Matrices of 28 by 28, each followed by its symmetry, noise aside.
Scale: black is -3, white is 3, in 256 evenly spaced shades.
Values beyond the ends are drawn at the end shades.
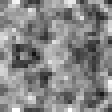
mirrored top to bottom.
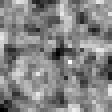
symmetric across the other diagonal.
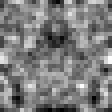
mirrored left to right.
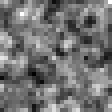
symmetric across the other diagonal.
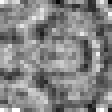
mirrored top to bottom.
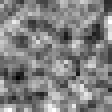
no symmetry.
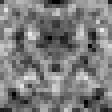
mirrored left to right.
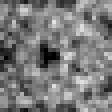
mirrored top to bottom.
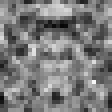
mirrored left to right.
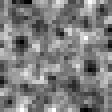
same after a half turn.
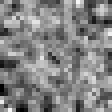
symmetric across the other diagonal.
